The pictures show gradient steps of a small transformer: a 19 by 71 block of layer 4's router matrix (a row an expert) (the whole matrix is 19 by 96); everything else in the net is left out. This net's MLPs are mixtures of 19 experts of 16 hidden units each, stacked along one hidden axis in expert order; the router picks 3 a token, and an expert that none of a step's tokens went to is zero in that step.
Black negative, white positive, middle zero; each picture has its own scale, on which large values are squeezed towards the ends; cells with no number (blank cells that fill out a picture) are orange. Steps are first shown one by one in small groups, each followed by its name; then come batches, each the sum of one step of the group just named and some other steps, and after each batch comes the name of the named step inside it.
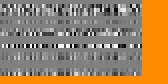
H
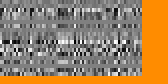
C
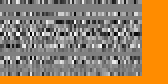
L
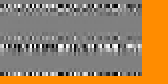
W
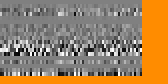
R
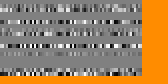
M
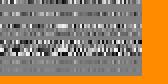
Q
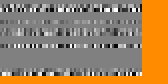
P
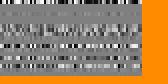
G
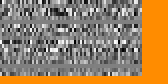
C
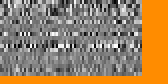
H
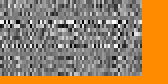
H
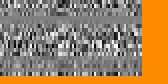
W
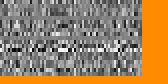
C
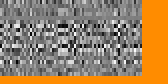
L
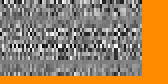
H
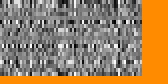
W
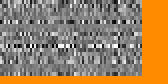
H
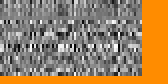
W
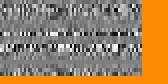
H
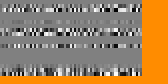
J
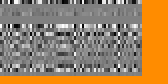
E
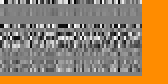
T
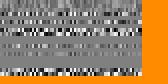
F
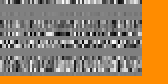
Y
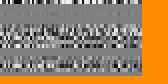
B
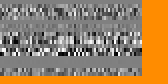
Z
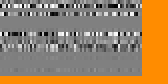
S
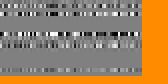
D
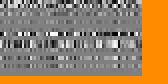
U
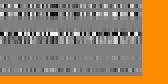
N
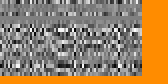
B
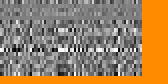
B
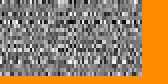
F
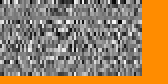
Y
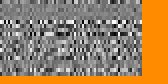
Y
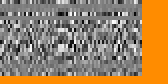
F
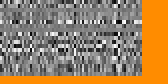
U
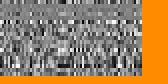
B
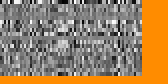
E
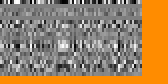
E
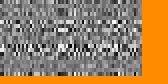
Z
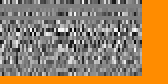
E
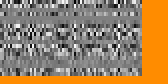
S
